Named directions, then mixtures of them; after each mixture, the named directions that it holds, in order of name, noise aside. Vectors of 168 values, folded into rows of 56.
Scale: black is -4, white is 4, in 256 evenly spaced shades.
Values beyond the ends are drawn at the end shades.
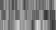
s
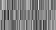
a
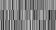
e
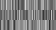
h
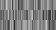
e, h.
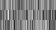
a, e, h.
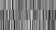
e, h.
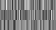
a, h.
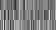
a, e, s.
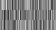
a, h.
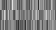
a, s.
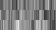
s.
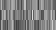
a, h, s.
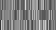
a, e, h.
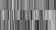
e, s.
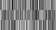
a, e, s.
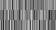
e.
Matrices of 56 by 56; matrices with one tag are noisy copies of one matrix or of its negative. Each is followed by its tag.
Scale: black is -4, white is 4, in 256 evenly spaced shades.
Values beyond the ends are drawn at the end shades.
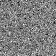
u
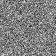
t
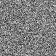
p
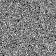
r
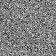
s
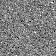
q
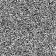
s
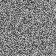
u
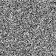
s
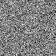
t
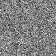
u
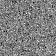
r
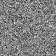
p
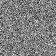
r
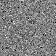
p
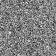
u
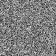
s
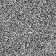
t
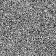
r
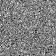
s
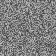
r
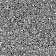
s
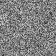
t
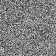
q
